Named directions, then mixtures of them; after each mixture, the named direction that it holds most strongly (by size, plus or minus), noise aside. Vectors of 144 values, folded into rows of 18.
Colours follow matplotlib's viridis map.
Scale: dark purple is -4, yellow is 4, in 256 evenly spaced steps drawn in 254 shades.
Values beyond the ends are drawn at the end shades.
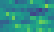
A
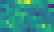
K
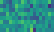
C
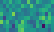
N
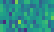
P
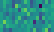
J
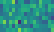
P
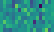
J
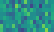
J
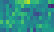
K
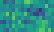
A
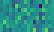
J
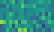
P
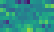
K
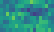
A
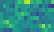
K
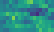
A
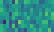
P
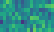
C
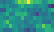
K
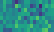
J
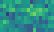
A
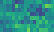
A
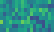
C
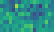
C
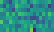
C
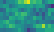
K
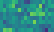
J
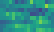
A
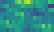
K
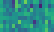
P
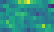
K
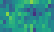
C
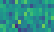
P
